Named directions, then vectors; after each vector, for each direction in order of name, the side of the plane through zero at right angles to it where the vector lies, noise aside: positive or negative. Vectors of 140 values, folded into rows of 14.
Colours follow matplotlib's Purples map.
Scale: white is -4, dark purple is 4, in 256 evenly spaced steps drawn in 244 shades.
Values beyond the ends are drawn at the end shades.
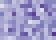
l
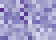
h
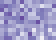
positive, negative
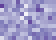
negative, negative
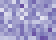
negative, positive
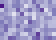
negative, negative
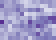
negative, negative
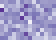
positive, positive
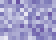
negative, positive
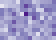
positive, positive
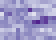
positive, negative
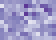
positive, positive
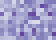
negative, positive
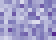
negative, positive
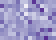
negative, negative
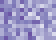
positive, negative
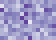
positive, positive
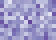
negative, negative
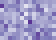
negative, negative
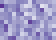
negative, negative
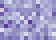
negative, negative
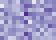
positive, positive
